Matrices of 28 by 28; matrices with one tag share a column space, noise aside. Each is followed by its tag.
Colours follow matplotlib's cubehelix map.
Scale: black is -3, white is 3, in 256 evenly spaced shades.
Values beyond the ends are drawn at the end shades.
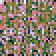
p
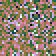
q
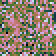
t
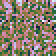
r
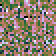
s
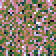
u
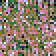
r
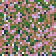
t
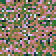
q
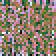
p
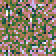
s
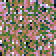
r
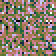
r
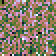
p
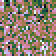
r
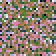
q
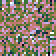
p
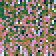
u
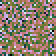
q
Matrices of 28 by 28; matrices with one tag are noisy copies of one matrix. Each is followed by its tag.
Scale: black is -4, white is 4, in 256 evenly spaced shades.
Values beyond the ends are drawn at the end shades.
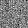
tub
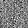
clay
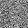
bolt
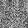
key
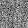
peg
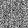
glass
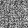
glass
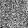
key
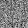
peg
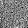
clay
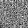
clay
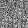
peg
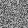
bolt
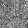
key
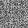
glass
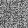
glass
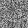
peg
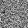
bolt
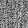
peg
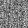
glass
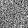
clay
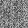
glass
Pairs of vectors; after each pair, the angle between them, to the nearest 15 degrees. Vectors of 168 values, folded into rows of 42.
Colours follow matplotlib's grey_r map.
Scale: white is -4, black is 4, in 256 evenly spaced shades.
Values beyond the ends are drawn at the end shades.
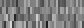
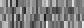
105 degrees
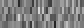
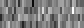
45 degrees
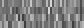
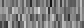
150 degrees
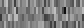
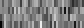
60 degrees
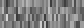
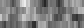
90 degrees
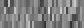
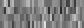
150 degrees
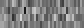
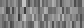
75 degrees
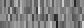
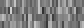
60 degrees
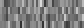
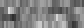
75 degrees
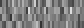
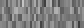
45 degrees
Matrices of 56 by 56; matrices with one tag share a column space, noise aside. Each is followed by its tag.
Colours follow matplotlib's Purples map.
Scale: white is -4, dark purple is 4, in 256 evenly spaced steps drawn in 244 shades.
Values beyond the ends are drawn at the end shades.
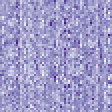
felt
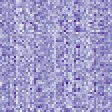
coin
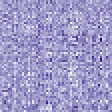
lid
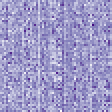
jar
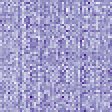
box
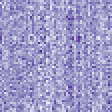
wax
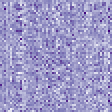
jar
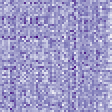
box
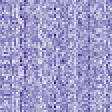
felt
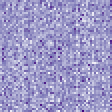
jar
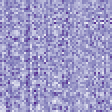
lid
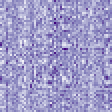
felt
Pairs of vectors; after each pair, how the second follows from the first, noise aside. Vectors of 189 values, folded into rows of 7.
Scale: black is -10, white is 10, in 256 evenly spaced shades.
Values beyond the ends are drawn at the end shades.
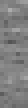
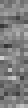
wrapped around, negated, scaled up.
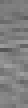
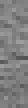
reversed.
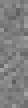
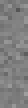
partly zeroed.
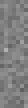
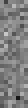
wrapped around, negated, scaled up.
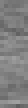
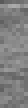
reversed.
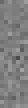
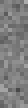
shuffled.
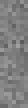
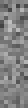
wrapped around, scaled up.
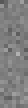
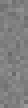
reversed, negated, shrunk.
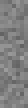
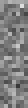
wrapped around, negated, scaled up.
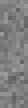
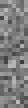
wrapped around, negated, scaled up.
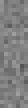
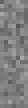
wrapped around.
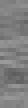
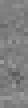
partly zeroed.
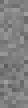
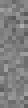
reversed.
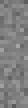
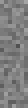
negated.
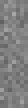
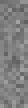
wrapped around.
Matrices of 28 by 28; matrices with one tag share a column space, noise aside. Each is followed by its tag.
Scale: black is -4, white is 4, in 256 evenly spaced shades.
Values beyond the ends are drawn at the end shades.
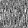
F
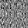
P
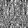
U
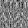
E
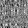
U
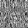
E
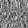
E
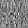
E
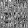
E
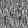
F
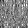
U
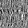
F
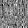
U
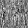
F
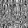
U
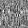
F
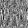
F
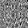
P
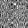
P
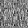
F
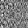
P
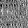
U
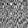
P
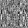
F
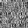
E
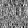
U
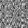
P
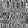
E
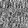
E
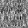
F
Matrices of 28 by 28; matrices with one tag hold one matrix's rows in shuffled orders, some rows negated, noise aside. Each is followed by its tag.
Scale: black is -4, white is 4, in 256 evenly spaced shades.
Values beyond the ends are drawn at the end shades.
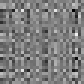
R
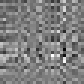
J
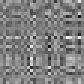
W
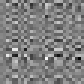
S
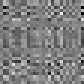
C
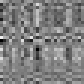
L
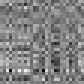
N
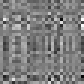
C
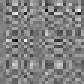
S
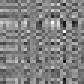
J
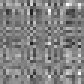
W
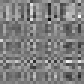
W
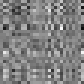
C
